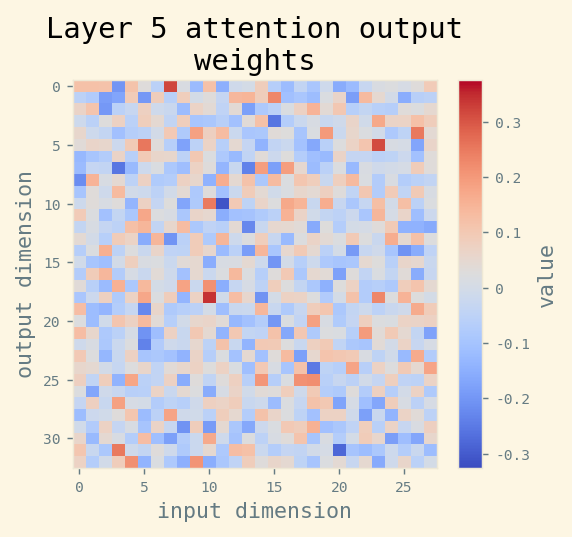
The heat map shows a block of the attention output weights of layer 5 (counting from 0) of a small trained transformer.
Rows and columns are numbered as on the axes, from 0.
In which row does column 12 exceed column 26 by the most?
16
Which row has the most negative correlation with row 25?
17
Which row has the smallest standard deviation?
9
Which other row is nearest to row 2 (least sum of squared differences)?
11
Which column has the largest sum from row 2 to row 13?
5
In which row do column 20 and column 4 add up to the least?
31
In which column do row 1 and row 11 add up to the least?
2
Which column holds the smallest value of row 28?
22
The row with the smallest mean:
7
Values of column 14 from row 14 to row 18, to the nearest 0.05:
0.15 0 -0.05 -0.05 -0.2
